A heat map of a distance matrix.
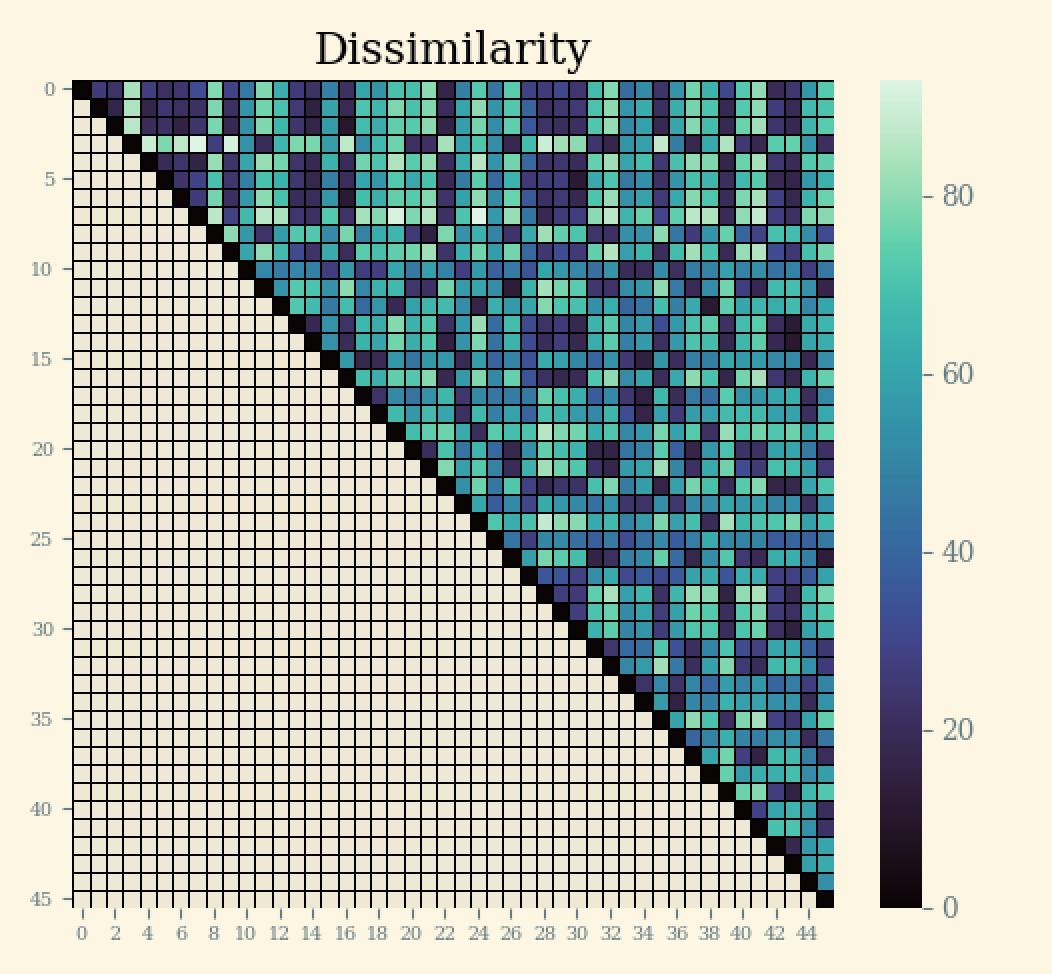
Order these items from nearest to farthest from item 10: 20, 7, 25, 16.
25, 20, 16, 7
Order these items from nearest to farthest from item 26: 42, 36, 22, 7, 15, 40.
40, 36, 15, 42, 22, 7
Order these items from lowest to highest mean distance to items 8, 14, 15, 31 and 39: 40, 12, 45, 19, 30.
30, 45, 40, 12, 19
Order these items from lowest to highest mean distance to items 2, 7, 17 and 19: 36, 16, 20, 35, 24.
16, 35, 36, 24, 20
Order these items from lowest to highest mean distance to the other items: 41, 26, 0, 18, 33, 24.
33, 0, 26, 18, 41, 24
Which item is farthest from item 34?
7
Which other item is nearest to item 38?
12
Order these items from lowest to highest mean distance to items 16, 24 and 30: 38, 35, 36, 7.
35, 7, 38, 36
